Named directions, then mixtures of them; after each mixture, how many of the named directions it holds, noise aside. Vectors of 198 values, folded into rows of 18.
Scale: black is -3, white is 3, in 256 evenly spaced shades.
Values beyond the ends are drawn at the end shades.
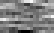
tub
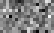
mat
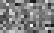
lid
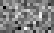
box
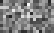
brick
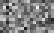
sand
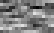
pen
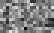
two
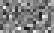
two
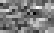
two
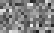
two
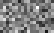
two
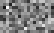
one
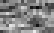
one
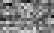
three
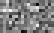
three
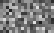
two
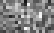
two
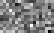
three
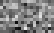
two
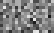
three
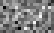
one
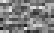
two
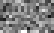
three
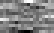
one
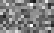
one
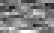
two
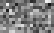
three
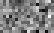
one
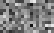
one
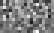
three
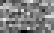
three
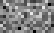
two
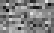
three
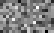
three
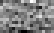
three
